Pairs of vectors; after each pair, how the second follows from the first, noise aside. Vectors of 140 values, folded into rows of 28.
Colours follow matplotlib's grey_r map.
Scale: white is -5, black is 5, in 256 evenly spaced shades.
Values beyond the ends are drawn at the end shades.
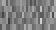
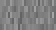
wrapped around, shrunk.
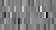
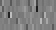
reversed, partly zeroed.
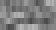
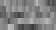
negated.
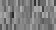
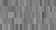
reversed, shrunk.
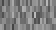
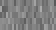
wrapped around, shrunk.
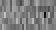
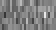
negated.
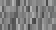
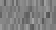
wrapped around, shrunk.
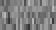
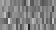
sign-scrambled.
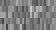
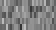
negated.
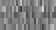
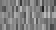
negated.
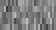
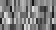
wrapped around, negated, scaled up.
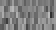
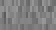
reversed, shrunk.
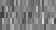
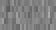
wrapped around, shrunk.
